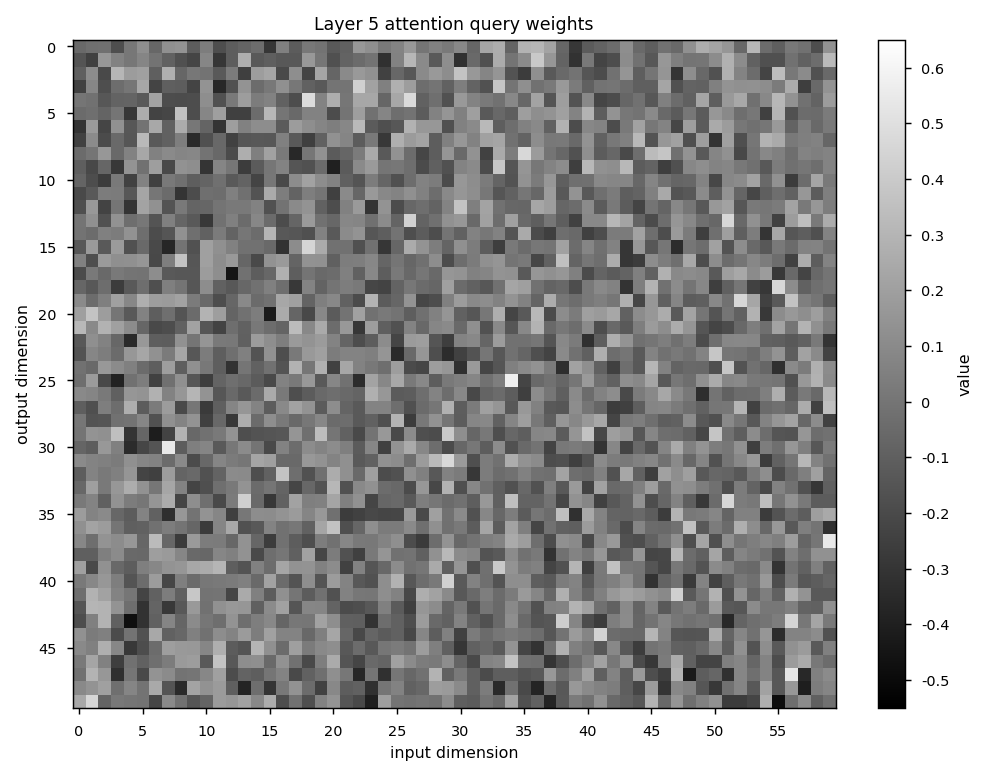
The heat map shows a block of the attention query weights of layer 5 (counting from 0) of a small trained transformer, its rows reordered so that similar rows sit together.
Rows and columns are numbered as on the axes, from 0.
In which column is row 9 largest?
33
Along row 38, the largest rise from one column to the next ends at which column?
47
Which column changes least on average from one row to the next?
21
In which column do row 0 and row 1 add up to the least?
39
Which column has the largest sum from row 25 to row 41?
29
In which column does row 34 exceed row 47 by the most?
51
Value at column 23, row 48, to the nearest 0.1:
-0.3
